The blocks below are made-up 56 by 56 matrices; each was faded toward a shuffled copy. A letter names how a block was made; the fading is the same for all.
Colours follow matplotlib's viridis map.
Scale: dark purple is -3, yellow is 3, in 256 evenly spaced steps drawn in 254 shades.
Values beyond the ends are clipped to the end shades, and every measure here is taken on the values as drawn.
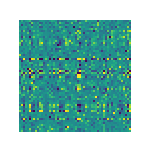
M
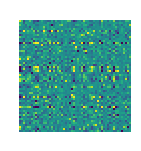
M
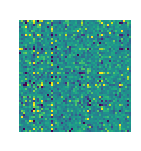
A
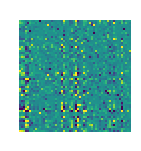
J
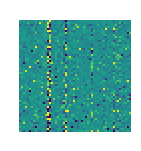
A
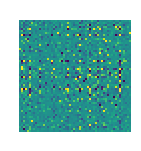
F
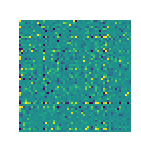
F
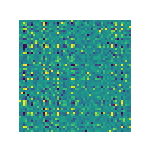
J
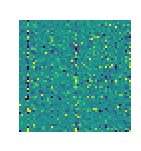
A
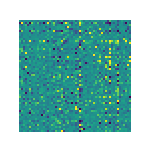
F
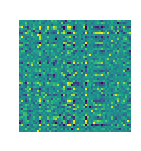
M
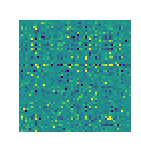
F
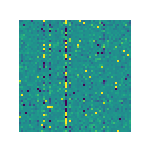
A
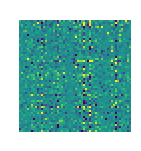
A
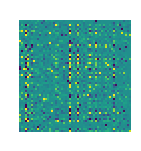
J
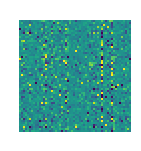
A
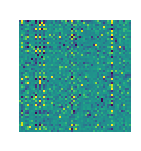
J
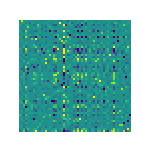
J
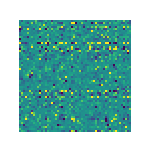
F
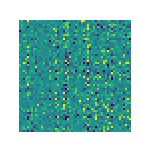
A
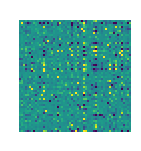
F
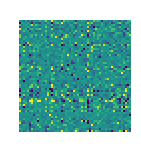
F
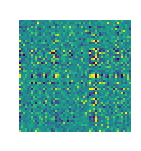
M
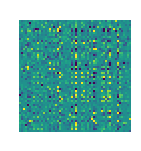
J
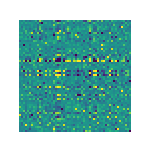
M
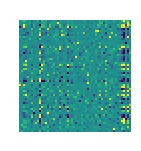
J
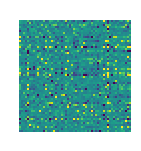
F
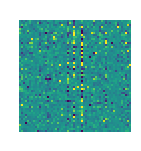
A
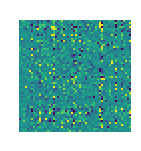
A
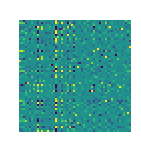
J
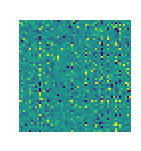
A
